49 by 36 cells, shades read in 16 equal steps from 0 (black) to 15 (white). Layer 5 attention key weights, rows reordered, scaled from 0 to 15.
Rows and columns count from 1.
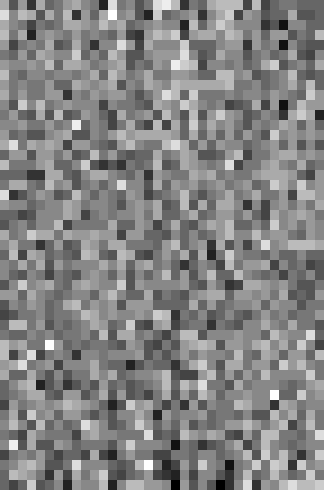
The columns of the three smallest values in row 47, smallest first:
26, 19, 33
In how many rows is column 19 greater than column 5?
21
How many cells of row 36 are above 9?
5
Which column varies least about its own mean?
7
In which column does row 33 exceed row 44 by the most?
3
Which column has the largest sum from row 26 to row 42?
4
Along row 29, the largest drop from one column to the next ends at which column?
15
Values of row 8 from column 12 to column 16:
6 11 9 7 8
